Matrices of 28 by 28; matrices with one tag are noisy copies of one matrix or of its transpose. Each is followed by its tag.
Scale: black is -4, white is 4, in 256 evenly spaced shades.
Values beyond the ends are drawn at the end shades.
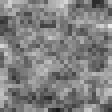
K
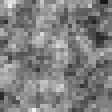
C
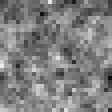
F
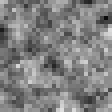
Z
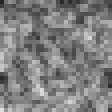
F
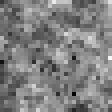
F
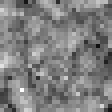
K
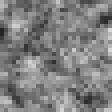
Z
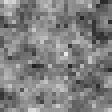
C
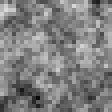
C
